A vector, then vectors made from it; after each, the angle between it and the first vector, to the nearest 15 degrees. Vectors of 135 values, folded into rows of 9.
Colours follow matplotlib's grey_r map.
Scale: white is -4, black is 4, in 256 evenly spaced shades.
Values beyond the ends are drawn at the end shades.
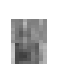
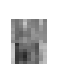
15 degrees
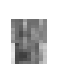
15 degrees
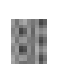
90 degrees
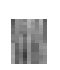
60 degrees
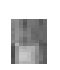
150 degrees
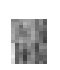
60 degrees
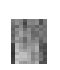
165 degrees
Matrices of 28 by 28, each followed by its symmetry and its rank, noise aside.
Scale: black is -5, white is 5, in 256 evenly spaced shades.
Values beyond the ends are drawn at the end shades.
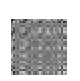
symmetric, rank two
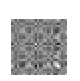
symmetric, rank two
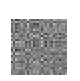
no symmetry, rank three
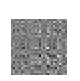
antisymmetric, rank four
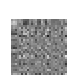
no symmetry, rank three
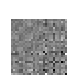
symmetric, rank three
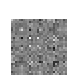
symmetric, rank three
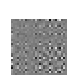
antisymmetric, rank two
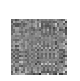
no symmetry, rank four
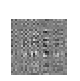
no symmetry, rank three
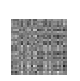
antisymmetric, rank two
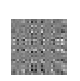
antisymmetric, rank two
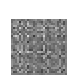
symmetric, rank four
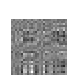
no symmetry, rank three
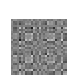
symmetric, rank two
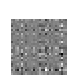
antisymmetric, rank two
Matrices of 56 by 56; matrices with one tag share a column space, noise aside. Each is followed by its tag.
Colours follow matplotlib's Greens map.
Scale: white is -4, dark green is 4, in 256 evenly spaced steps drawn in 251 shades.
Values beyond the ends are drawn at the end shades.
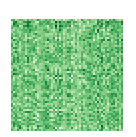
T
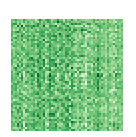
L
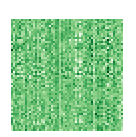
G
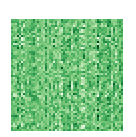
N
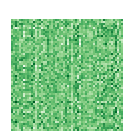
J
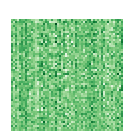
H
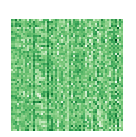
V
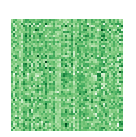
L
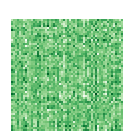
V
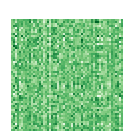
N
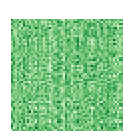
J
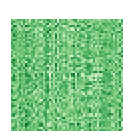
L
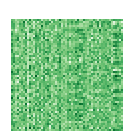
T
